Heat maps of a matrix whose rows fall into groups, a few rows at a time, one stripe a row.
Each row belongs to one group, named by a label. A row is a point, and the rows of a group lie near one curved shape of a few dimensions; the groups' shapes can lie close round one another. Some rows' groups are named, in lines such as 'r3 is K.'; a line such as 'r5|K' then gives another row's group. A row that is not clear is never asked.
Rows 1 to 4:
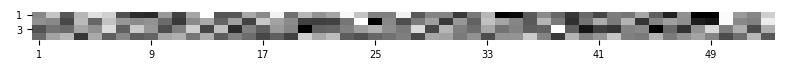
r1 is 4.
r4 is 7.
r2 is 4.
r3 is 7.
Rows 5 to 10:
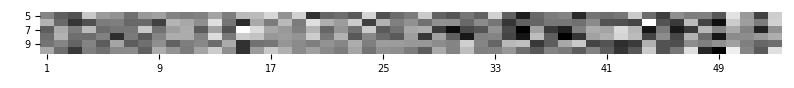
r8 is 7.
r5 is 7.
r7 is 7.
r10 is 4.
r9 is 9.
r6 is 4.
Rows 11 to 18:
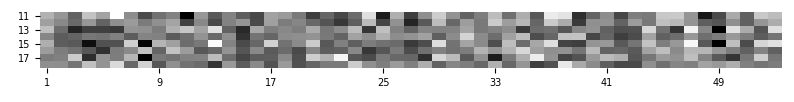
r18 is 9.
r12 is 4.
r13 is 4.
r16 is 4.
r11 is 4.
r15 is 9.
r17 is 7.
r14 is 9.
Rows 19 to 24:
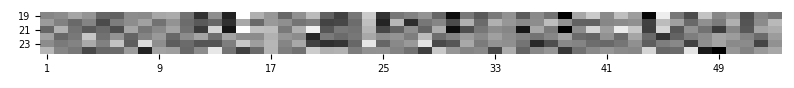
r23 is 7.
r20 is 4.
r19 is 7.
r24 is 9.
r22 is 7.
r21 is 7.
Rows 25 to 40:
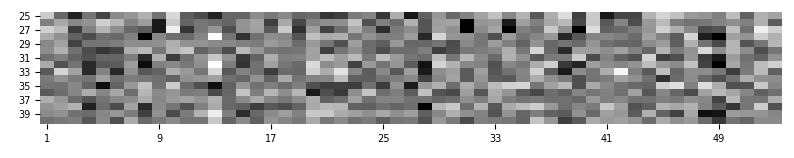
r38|7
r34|7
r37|4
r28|9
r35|4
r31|9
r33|7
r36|7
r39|9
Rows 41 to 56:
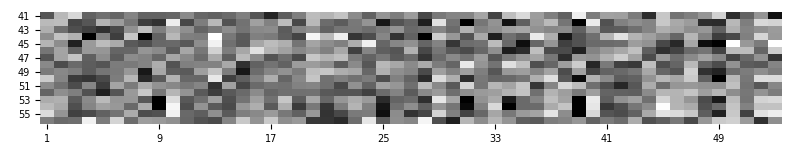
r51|9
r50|9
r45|4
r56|7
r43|4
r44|7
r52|4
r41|7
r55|9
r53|9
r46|7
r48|9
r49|9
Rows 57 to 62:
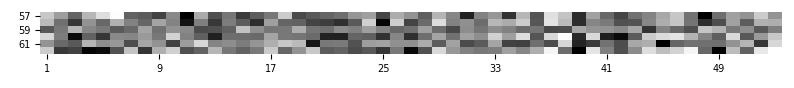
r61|7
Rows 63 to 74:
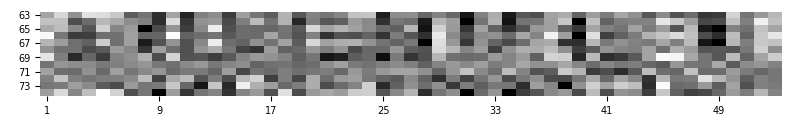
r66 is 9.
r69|9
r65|9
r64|9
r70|7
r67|9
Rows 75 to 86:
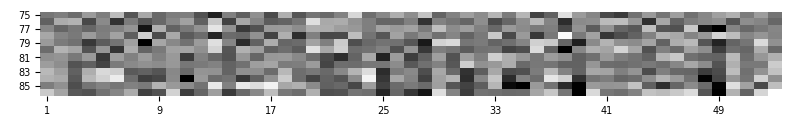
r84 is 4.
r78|9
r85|7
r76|7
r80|7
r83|4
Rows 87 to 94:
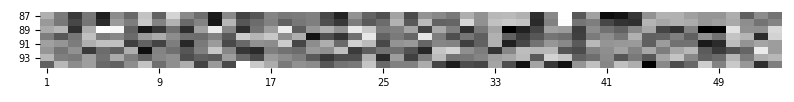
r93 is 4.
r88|9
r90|7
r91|4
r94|7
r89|4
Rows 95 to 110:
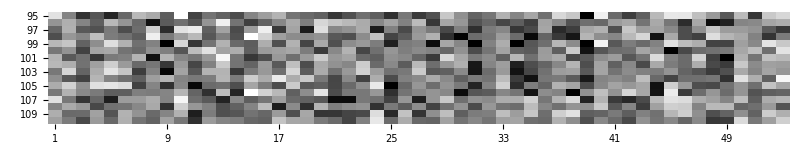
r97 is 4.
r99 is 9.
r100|7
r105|4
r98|7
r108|4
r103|4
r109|4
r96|9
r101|9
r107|9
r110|4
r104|7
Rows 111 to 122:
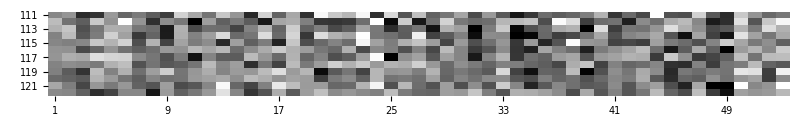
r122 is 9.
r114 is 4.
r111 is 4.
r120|7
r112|4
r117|4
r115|9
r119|7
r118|9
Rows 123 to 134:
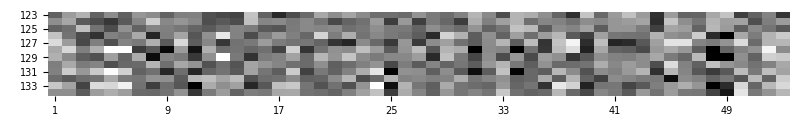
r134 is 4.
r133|4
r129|9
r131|4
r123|7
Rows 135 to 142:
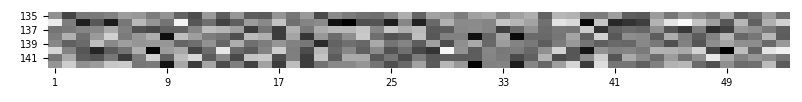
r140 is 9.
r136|9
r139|7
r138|4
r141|4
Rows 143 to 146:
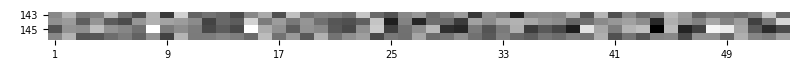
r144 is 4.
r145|7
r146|4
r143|4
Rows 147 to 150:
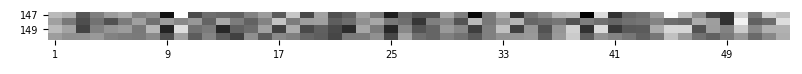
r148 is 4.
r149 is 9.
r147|9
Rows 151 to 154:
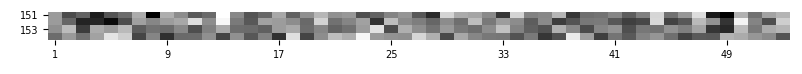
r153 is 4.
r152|4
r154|9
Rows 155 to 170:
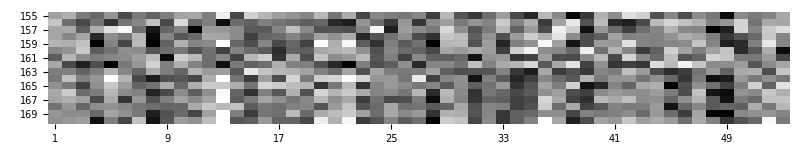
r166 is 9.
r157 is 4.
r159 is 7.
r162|9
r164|9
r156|9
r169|9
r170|7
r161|4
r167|7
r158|7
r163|7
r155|7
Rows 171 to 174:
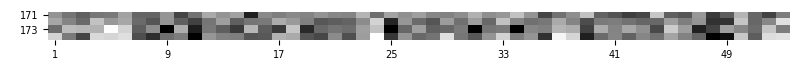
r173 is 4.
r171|9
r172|4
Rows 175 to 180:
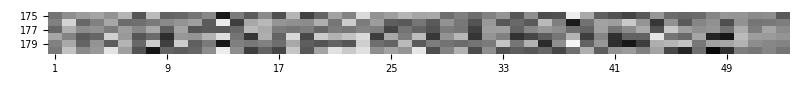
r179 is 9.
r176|7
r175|9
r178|4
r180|9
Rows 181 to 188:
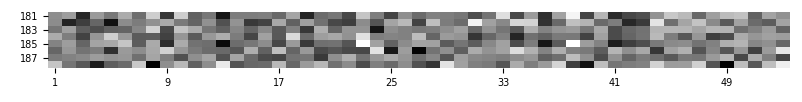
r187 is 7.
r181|9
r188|9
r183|4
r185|9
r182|9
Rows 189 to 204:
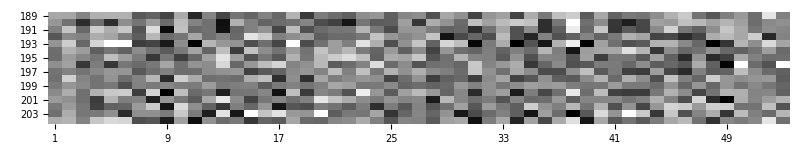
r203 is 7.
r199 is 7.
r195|9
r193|4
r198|4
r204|4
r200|9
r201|9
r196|4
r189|4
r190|9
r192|7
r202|4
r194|7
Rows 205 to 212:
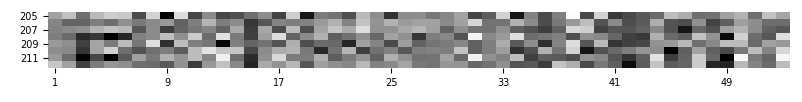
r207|9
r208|4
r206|9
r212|4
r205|9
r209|9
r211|4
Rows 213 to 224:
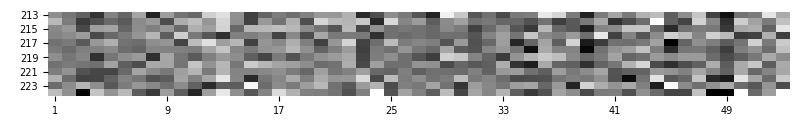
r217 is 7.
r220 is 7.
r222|4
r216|4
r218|7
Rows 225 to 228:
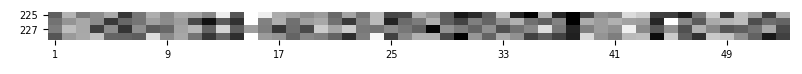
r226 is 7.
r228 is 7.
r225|7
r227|7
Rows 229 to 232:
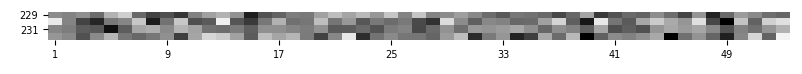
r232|7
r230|9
